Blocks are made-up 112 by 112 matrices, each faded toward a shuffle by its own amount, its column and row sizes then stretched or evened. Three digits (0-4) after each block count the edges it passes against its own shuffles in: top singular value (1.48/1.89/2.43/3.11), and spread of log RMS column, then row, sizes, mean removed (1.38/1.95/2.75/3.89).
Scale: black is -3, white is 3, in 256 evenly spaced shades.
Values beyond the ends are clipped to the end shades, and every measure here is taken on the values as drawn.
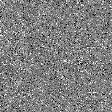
1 1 1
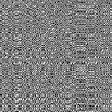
4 0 3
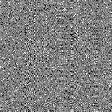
3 2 0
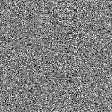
2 1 0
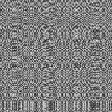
4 1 3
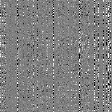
3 4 2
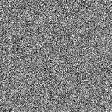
2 1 0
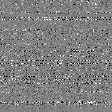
0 1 4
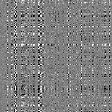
4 4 3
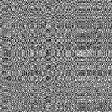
4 1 1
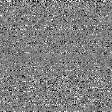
0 1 4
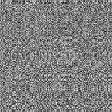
3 0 2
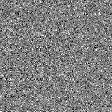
2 1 1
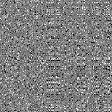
3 2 1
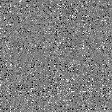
0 2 3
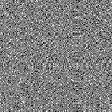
3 1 0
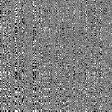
3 4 2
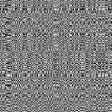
4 2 4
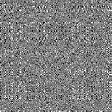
3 2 2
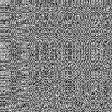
4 1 0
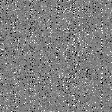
1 3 1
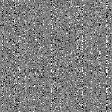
2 3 0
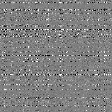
3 2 4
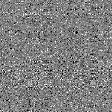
2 1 2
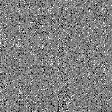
2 2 0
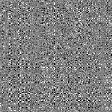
3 3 3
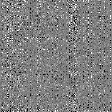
0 4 2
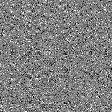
2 0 0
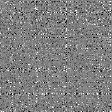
2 2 3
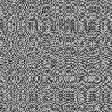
4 0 0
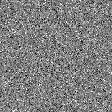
1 0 0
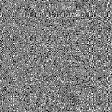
3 2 1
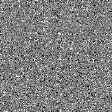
0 2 2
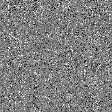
0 2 1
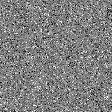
1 0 1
